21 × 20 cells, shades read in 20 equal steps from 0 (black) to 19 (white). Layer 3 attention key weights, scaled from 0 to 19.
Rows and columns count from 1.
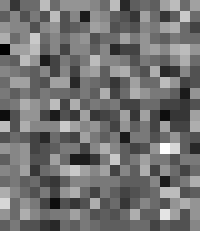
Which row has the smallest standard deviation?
21
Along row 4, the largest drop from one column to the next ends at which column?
5
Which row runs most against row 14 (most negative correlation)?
11
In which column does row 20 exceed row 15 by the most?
8
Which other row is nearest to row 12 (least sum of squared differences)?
16
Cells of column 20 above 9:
9
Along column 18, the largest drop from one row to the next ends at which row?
15
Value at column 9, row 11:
12
